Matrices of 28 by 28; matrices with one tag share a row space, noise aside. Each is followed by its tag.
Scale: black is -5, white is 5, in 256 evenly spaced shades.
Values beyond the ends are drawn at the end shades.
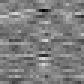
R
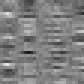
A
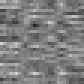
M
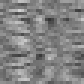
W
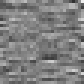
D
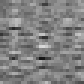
R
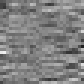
D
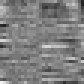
D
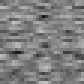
R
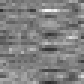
D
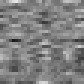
R
